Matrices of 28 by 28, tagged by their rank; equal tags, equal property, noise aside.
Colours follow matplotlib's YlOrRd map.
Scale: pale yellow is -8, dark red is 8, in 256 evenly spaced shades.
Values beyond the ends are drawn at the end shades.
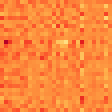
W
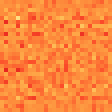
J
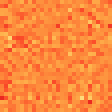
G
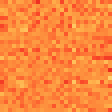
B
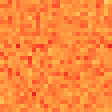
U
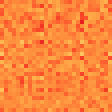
W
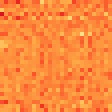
G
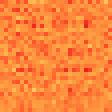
G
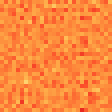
B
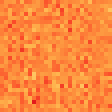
U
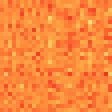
W
